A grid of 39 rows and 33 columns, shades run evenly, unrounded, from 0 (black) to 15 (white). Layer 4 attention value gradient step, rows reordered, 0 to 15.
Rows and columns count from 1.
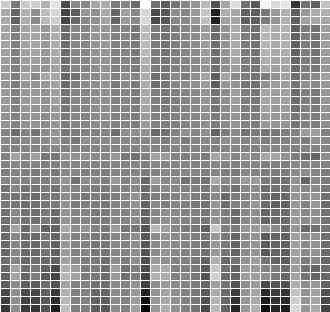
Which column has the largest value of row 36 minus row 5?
30
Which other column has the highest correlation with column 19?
31
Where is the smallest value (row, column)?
39, 15
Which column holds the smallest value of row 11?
22
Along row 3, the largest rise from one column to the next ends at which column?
23
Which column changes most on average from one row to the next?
27
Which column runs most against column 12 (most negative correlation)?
13
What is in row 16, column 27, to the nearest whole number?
9
